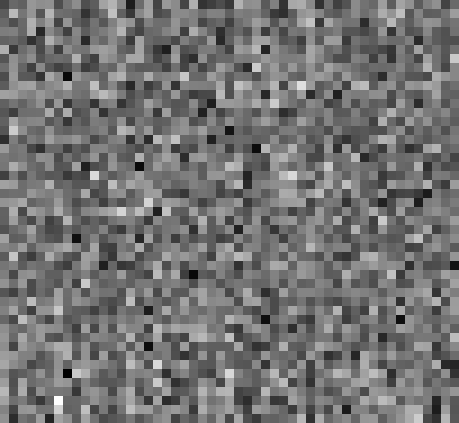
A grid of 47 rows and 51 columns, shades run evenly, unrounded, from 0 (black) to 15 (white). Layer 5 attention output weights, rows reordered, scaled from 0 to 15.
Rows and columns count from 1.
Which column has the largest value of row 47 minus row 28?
47
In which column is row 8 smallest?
28
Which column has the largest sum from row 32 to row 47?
7
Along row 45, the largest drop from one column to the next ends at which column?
8
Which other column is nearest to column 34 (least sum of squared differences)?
40
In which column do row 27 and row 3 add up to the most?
35
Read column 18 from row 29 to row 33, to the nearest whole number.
6 10 11 6 4
